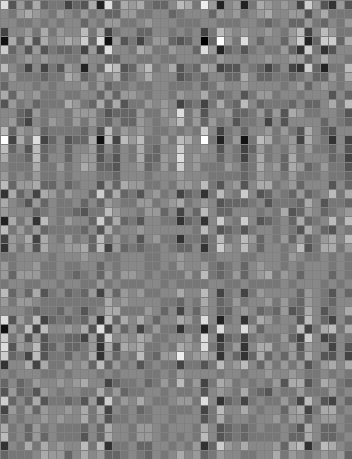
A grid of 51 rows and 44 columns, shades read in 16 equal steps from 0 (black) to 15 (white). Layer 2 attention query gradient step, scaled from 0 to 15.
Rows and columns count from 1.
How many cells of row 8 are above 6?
25
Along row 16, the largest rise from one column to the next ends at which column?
14
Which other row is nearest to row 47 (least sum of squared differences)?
10
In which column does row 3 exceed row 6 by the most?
28
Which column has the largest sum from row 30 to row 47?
26
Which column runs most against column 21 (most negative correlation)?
36
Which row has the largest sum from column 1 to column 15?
5
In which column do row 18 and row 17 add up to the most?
23
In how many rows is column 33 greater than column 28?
28
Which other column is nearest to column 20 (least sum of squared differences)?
32
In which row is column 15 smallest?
16
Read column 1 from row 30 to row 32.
9 9 7
